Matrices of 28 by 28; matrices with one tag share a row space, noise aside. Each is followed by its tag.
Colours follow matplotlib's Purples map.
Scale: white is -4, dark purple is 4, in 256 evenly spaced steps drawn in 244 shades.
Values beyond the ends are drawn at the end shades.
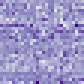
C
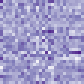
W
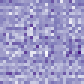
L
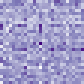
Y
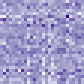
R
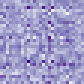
R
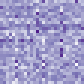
C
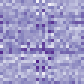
W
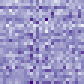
L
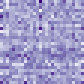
Y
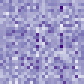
C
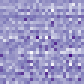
L
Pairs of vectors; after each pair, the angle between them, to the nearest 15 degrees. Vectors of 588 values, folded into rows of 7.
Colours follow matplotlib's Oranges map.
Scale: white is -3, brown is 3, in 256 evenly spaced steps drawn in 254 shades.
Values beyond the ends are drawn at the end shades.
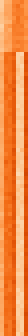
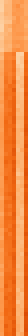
15 degrees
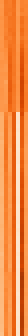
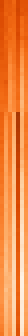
135 degrees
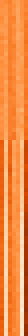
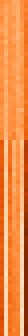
15 degrees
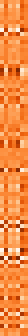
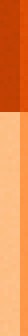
90 degrees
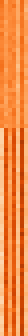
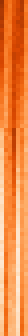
60 degrees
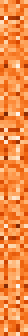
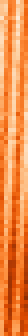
105 degrees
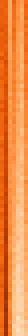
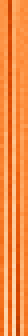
105 degrees
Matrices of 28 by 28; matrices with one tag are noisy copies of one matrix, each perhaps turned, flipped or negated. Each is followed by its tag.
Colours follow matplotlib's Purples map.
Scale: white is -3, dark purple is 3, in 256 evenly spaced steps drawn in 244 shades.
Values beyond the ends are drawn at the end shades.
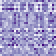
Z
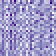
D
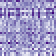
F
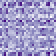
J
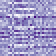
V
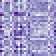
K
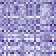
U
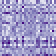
F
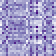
K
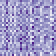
D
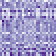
F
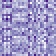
Z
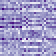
V
